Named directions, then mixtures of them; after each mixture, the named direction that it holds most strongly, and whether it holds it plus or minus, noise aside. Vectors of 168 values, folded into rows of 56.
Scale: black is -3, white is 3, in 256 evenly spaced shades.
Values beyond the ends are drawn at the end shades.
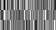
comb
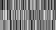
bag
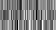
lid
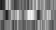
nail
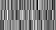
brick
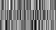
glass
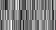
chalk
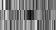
nail, minus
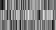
bag, plus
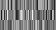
brick, plus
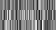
brick, plus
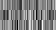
lid, plus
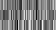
lid, plus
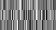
lid, minus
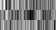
nail, minus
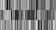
nail, minus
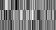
chalk, minus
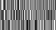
comb, plus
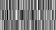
brick, minus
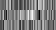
brick, plus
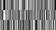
comb, plus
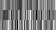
lid, plus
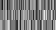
bag, plus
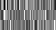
comb, plus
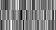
chalk, plus
